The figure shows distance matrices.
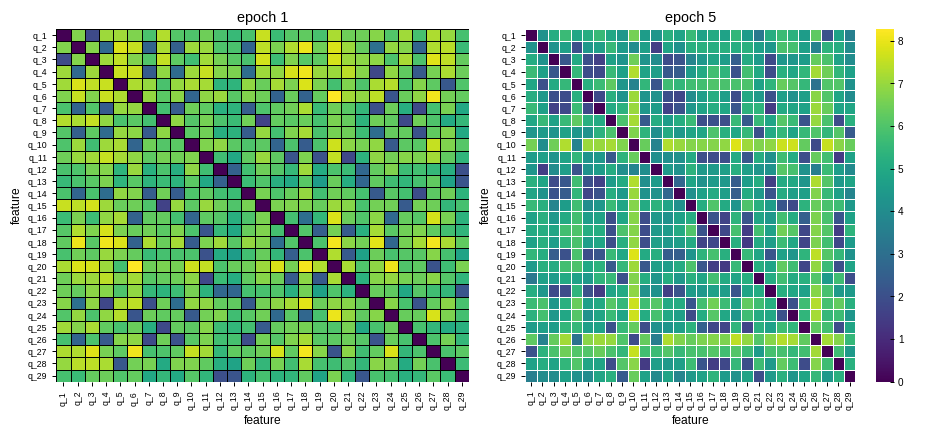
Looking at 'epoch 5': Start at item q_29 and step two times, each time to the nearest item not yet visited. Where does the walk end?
q_9
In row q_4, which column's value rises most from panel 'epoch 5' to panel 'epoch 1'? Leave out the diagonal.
q_6
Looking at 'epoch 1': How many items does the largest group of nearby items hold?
7
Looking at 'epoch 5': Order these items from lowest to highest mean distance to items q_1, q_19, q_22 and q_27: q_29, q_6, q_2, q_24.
q_6, q_29, q_2, q_24
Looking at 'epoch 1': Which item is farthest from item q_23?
q_18
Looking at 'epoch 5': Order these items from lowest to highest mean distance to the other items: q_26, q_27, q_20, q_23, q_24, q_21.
q_20, q_21, q_24, q_23, q_27, q_26
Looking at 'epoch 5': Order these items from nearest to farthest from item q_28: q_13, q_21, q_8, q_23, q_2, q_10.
q_8, q_13, q_2, q_21, q_23, q_10
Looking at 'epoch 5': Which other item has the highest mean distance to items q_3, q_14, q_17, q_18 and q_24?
q_10
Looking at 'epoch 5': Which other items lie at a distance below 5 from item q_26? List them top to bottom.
q_2, q_5, q_10, q_12
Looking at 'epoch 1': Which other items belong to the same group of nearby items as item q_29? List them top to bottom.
q_12, q_13, q_22
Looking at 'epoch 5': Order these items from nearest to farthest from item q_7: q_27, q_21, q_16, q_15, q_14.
q_14, q_15, q_16, q_21, q_27
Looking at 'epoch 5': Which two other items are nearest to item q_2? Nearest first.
q_12, q_5
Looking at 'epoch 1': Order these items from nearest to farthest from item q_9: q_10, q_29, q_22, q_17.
q_29, q_22, q_10, q_17
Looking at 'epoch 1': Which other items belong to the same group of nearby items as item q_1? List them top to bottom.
q_3
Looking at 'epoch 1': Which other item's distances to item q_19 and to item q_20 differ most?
q_11
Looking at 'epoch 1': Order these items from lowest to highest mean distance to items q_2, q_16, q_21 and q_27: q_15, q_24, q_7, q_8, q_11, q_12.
q_7, q_11, q_12, q_24, q_8, q_15
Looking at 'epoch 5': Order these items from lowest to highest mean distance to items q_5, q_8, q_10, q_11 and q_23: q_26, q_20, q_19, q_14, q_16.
q_16, q_20, q_26, q_14, q_19
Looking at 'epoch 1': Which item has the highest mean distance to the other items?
q_20
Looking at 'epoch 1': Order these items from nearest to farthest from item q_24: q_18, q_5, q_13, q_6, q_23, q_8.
q_6, q_18, q_13, q_8, q_23, q_5
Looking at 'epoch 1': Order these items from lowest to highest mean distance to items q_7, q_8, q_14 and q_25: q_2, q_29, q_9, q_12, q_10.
q_9, q_2, q_29, q_12, q_10
